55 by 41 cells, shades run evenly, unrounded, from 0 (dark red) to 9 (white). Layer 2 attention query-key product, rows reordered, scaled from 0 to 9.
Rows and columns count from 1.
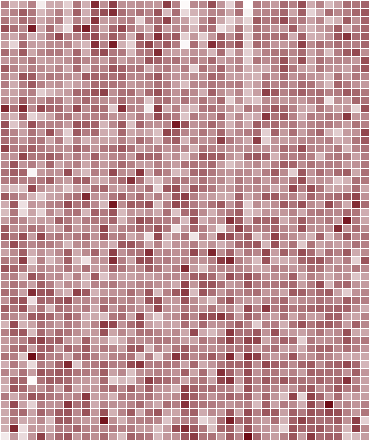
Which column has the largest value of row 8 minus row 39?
28
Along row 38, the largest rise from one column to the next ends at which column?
4
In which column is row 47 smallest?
25
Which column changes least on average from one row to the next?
35
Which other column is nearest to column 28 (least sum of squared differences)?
5
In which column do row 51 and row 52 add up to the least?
37
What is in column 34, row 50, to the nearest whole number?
7
